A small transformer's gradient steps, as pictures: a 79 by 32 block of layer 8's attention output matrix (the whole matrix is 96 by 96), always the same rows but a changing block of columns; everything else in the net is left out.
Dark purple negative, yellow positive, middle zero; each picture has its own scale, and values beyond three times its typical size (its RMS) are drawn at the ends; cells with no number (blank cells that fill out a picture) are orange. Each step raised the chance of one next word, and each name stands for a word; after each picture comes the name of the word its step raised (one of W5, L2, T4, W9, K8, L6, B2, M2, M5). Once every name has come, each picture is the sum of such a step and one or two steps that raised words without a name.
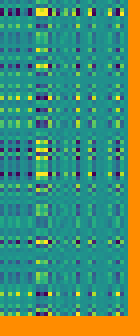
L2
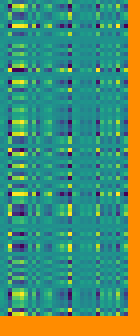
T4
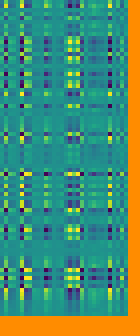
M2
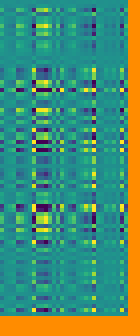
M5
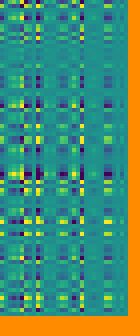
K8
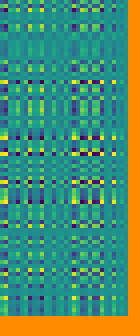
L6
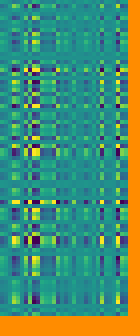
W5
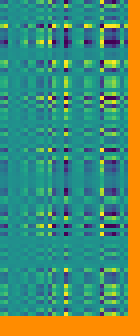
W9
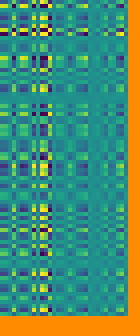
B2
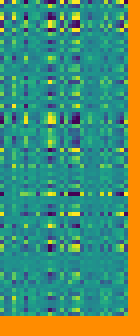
T4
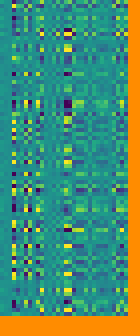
B2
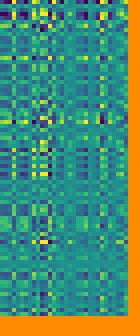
L2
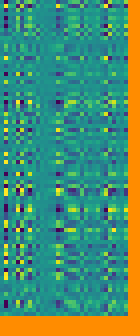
B2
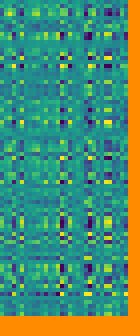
L2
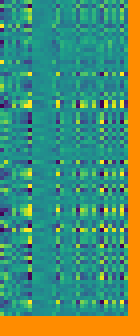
W9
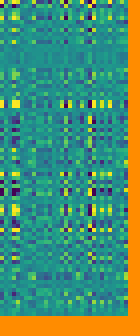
K8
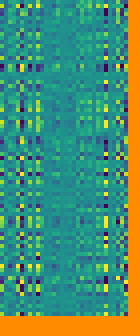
L2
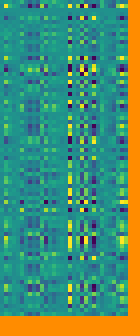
W5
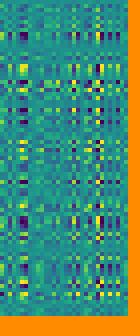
M5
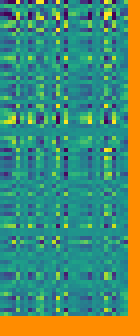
L2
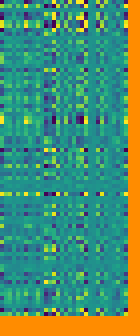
T4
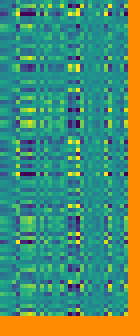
L2
